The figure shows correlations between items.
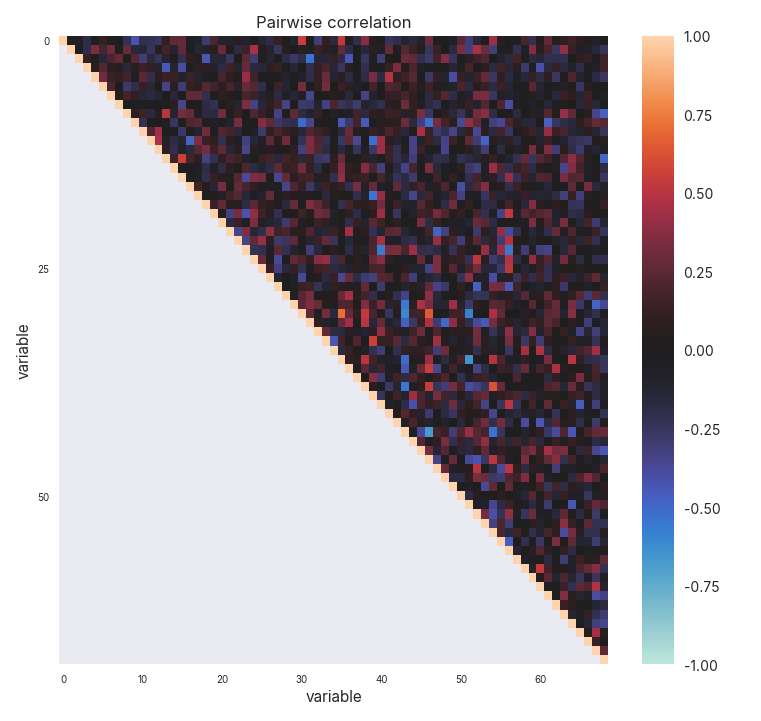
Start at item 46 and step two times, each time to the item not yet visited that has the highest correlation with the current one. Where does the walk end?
35
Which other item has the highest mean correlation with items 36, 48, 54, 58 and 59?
46
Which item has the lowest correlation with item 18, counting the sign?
2
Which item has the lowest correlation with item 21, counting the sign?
47
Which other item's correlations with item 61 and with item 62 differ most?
12
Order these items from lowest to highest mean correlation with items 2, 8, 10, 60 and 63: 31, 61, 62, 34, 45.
31, 62, 34, 61, 45
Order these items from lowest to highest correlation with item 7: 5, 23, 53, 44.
5, 44, 53, 23
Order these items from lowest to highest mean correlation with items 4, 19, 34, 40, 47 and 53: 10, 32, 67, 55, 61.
55, 67, 10, 61, 32
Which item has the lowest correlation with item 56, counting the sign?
23
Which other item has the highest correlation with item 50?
1
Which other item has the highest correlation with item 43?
51
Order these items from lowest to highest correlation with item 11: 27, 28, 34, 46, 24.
24, 34, 27, 46, 28
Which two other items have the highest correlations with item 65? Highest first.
67, 37
